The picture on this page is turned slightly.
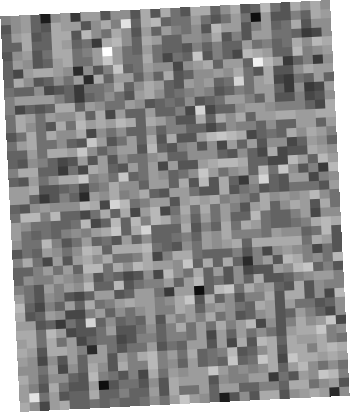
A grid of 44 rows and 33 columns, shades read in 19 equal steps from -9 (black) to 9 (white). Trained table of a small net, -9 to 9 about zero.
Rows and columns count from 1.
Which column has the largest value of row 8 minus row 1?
8
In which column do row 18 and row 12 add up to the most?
20
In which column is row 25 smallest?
19
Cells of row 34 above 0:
16
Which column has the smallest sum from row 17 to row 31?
24
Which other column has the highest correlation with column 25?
18
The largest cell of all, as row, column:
5, 11
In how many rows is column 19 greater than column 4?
17
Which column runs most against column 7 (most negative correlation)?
1
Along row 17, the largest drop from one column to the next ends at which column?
28
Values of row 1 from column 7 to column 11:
2 -5 2 2 -3
